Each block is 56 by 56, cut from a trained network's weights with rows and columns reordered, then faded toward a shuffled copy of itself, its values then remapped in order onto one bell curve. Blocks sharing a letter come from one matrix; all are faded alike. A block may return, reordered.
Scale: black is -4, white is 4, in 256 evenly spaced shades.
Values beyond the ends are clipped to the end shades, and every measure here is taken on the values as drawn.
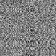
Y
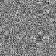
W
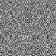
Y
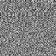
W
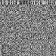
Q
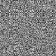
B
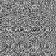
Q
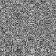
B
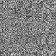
B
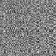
Y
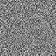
W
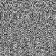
W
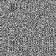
B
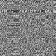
Q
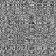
Q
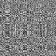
Y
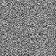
W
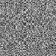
B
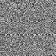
Q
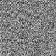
W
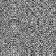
B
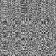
Y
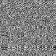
Q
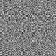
Q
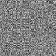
Q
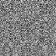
B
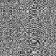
Y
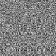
Q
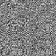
Y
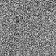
W
